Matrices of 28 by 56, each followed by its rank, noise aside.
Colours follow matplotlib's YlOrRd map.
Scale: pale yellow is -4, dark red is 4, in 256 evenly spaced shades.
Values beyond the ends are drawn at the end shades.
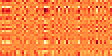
two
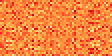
six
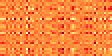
two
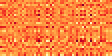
three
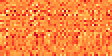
four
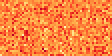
eight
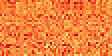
six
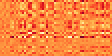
two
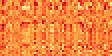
four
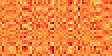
three
